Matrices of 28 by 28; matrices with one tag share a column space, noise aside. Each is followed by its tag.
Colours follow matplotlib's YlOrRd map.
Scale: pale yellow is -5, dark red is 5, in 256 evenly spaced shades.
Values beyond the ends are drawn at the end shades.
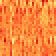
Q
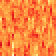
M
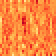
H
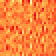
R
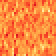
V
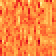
Q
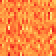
R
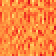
R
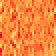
V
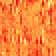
Q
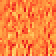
V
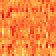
V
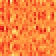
R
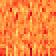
V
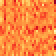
R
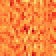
R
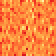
R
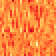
M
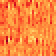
Q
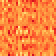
R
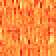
Q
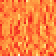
H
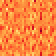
R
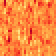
Q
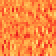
V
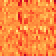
R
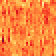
Q
